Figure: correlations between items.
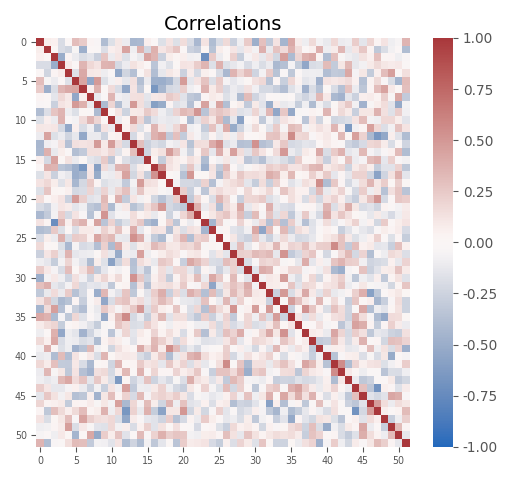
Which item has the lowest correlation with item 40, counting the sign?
49
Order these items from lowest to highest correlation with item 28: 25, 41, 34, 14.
25, 34, 14, 41
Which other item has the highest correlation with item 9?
22
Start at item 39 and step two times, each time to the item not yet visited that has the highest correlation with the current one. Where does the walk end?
14
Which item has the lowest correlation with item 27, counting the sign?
11
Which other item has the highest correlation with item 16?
17
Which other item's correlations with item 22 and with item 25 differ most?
21
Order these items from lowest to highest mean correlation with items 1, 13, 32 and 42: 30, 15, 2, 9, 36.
15, 36, 2, 9, 30
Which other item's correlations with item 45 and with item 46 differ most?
32
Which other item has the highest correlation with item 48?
6
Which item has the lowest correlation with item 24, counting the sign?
31
